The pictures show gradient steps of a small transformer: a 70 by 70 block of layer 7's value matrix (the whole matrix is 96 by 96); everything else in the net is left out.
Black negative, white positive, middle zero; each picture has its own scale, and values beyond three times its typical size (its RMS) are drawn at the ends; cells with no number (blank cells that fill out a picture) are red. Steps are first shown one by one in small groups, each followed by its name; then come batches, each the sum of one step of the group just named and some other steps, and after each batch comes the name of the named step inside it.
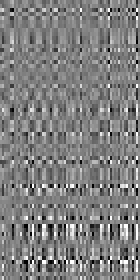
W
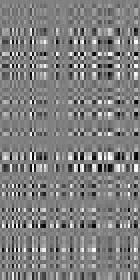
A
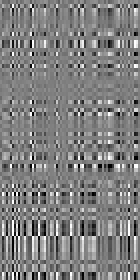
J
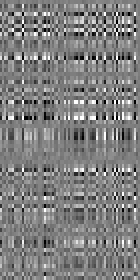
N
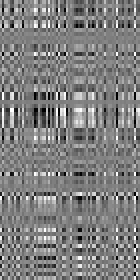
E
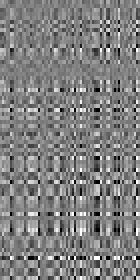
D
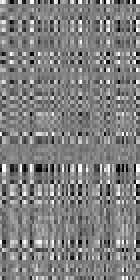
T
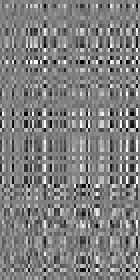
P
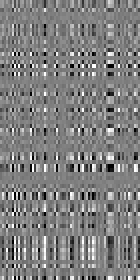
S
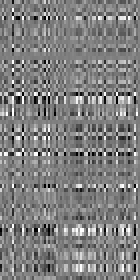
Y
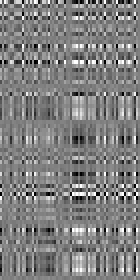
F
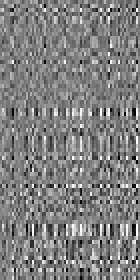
W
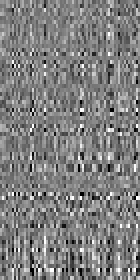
S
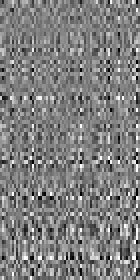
W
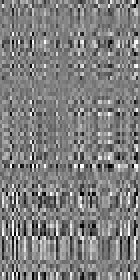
J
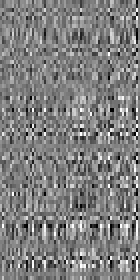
W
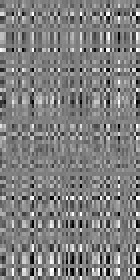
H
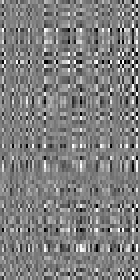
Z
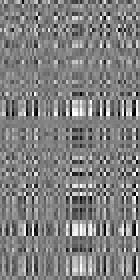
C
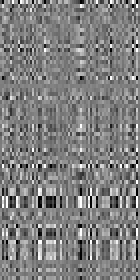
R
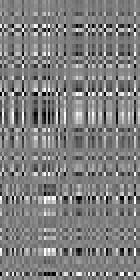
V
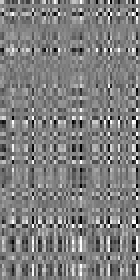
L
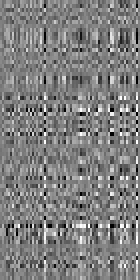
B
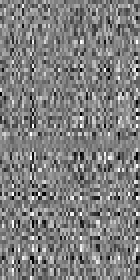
H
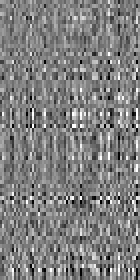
H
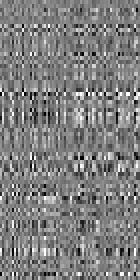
V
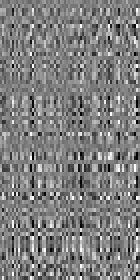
H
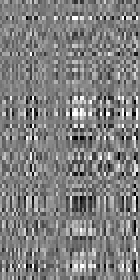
C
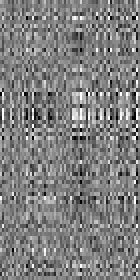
V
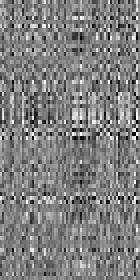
V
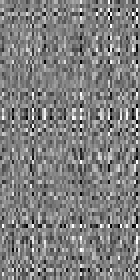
L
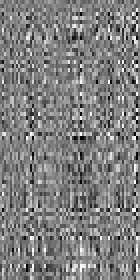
Z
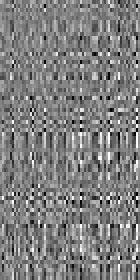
B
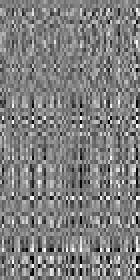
H
